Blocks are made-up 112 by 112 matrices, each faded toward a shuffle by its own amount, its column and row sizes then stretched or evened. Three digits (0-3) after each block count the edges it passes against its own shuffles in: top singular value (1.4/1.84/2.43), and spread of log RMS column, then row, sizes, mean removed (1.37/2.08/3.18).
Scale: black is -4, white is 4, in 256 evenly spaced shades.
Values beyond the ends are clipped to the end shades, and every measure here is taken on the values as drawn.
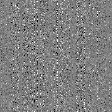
1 3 0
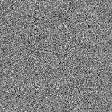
2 1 0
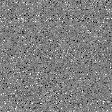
0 0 2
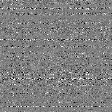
2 1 3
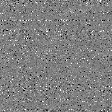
1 1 2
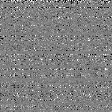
2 1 3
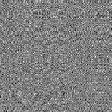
3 0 1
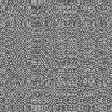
3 0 1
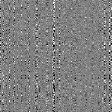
3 3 1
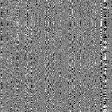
3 3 0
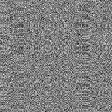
3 1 0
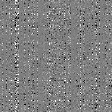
1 3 2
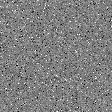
0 0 0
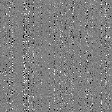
1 3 1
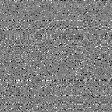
3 0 2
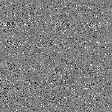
1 1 2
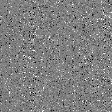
1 2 1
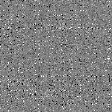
0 2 2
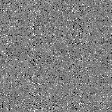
1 2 2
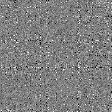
1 2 2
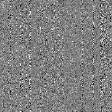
1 3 1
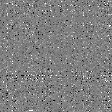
0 2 2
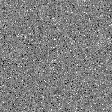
1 0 0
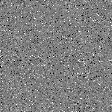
1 1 1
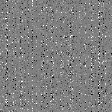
0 3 1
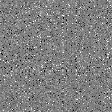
2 1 1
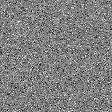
1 0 0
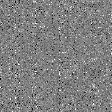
1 2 1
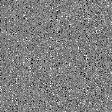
1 2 1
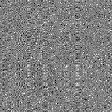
3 1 0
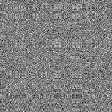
3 0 1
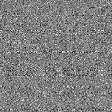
2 0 2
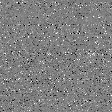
0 0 2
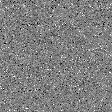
0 0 1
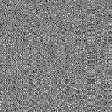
3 0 1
